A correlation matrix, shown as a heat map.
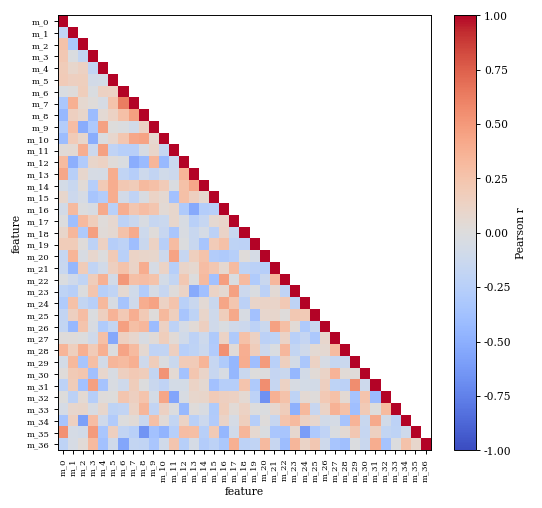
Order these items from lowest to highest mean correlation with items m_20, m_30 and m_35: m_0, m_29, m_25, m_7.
m_25, m_7, m_0, m_29
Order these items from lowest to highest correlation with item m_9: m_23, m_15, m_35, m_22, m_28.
m_35, m_28, m_23, m_15, m_22
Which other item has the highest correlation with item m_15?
m_5
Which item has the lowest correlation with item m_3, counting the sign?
m_10
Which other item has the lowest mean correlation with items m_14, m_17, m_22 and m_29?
m_19
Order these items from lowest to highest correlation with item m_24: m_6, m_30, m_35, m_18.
m_35, m_6, m_18, m_30
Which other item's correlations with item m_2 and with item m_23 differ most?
m_34
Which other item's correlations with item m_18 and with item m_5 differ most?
m_27
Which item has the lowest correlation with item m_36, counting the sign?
m_6
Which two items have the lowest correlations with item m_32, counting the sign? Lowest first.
m_20, m_11
